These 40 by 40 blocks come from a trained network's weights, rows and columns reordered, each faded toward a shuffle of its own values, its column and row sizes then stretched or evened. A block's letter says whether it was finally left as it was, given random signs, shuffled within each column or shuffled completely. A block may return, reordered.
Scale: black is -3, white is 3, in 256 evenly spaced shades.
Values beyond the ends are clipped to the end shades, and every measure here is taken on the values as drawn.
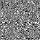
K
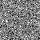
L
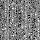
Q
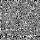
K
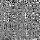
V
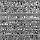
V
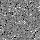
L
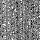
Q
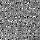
K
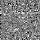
K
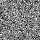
L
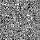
K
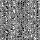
Q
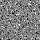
L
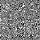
K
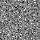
Q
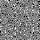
Q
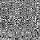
V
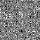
K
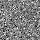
L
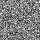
L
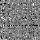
K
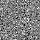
Q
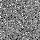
L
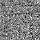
Q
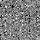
K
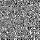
K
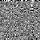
V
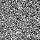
Q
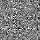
K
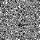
K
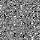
K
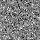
L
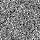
L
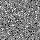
L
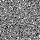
L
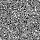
L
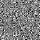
K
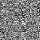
V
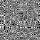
V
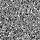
L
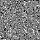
Q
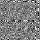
V
